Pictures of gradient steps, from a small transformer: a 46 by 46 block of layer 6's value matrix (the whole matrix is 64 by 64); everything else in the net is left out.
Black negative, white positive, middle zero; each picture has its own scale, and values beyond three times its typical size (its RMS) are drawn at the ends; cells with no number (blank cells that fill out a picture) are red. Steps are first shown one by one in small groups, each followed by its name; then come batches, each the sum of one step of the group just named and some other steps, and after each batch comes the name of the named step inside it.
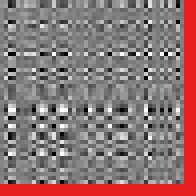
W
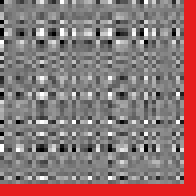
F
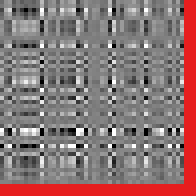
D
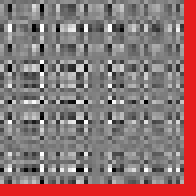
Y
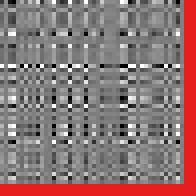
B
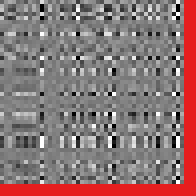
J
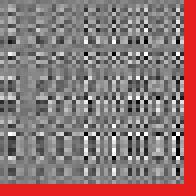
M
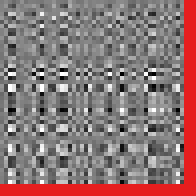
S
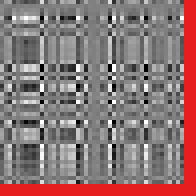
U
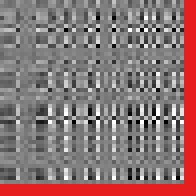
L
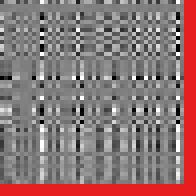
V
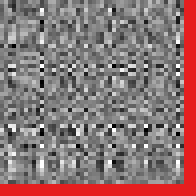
D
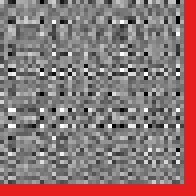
W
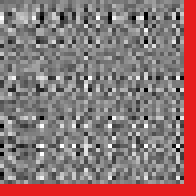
M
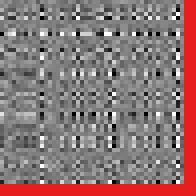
J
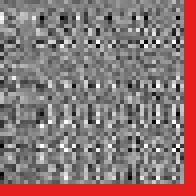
L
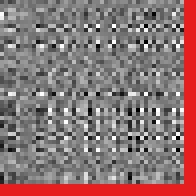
L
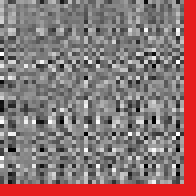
M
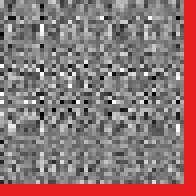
Y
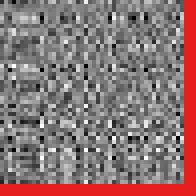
U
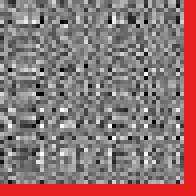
W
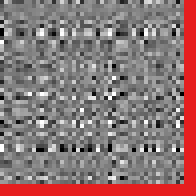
F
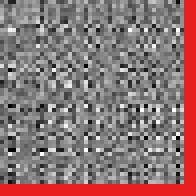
L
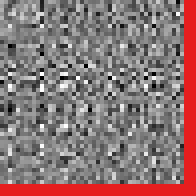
S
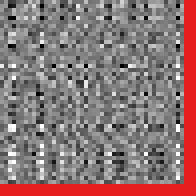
B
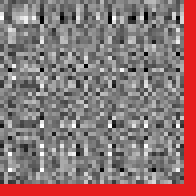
U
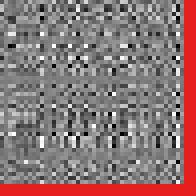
J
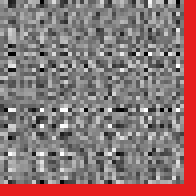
W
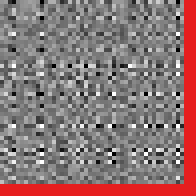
B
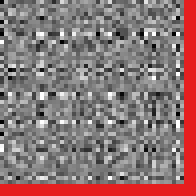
F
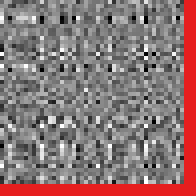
U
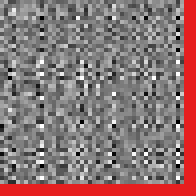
V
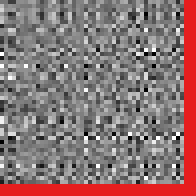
M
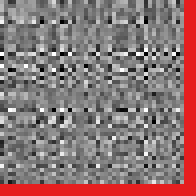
W
